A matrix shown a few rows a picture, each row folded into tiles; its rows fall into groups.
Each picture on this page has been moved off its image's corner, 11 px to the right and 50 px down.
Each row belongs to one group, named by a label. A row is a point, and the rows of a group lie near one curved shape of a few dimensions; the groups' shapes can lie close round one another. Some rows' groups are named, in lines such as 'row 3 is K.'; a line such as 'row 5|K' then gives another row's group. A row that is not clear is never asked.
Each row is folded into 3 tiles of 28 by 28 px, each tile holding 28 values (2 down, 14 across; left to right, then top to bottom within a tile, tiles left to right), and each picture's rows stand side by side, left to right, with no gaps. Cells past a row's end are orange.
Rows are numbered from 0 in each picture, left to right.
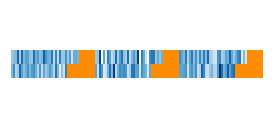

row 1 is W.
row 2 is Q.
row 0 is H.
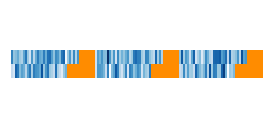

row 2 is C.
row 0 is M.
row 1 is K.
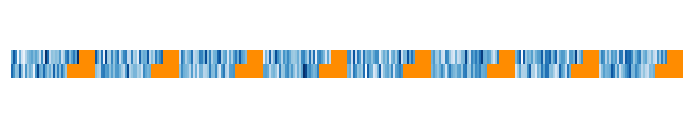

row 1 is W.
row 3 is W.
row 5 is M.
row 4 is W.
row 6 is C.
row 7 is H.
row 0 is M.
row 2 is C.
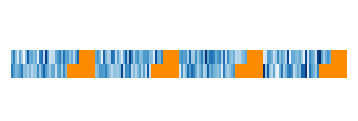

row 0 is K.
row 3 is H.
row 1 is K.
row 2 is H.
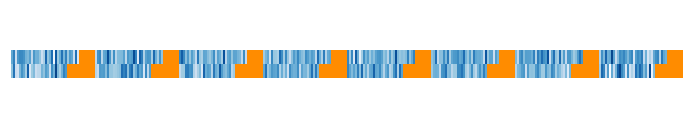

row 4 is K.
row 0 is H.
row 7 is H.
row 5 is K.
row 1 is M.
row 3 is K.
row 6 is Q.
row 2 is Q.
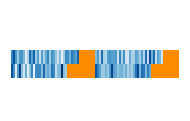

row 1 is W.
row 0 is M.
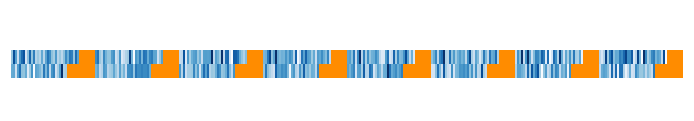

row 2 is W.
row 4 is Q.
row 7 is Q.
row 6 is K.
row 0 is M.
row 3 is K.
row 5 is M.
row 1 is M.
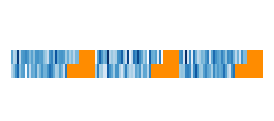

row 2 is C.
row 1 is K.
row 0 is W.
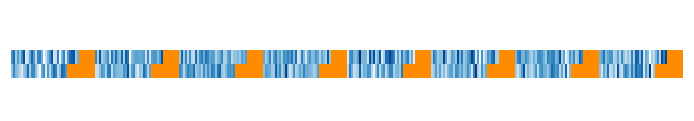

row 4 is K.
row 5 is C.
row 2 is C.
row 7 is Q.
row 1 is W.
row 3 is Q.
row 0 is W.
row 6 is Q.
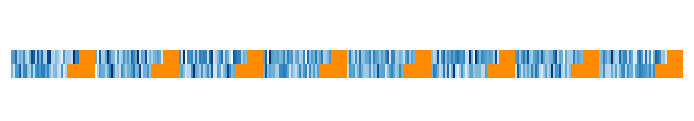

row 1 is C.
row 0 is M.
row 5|Q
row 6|H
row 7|W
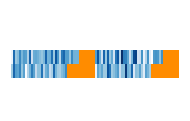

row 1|H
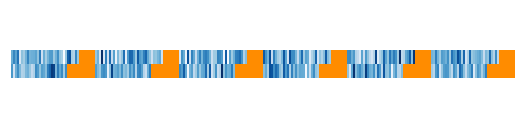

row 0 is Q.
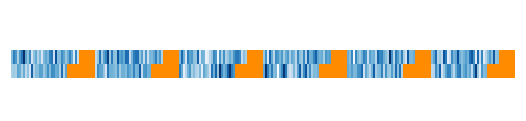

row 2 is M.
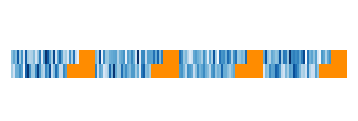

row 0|C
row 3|H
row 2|M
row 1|W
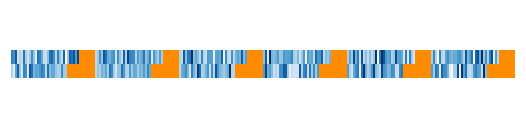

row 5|H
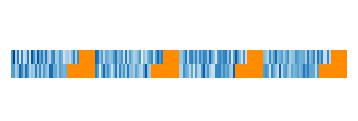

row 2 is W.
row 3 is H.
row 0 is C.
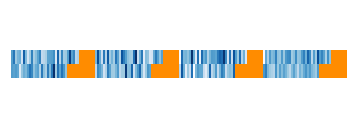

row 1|H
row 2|K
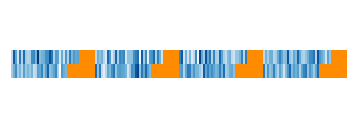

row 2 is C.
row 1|W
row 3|H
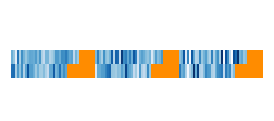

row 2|W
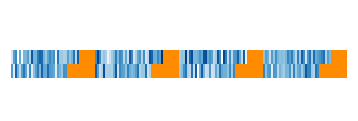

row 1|M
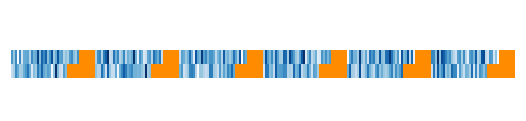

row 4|K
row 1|M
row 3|H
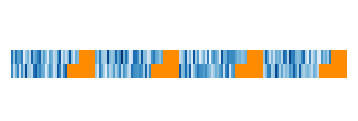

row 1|W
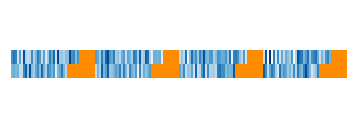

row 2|W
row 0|W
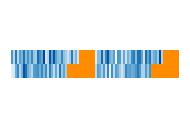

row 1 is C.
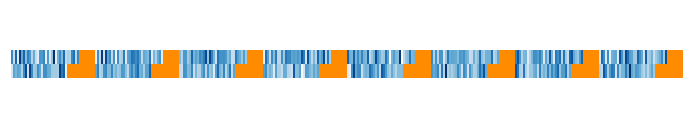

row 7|H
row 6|M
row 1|C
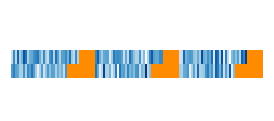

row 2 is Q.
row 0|K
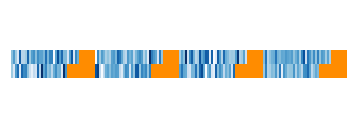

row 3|H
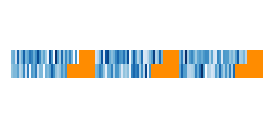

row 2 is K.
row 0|Q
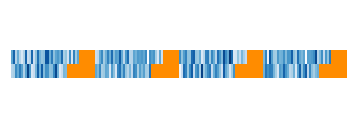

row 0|C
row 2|M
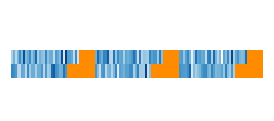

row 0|H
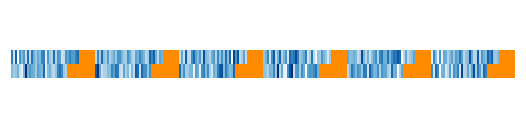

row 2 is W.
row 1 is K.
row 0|W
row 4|M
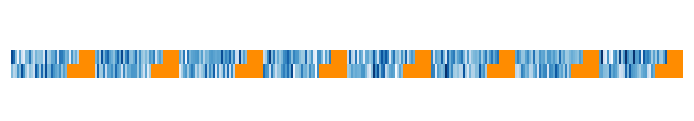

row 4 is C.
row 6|Q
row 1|H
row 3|H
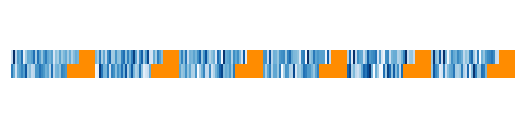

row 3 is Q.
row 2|Q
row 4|K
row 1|M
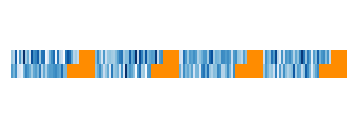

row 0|W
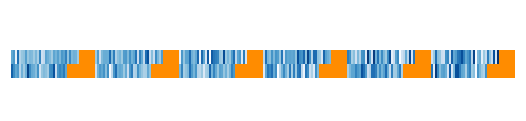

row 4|C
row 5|H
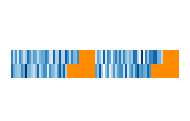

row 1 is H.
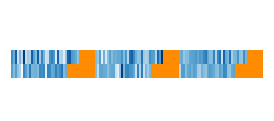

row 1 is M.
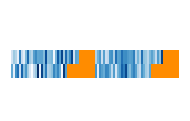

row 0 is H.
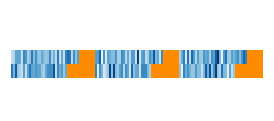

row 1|W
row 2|M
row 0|H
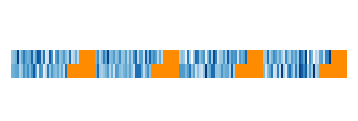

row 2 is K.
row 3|Q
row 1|H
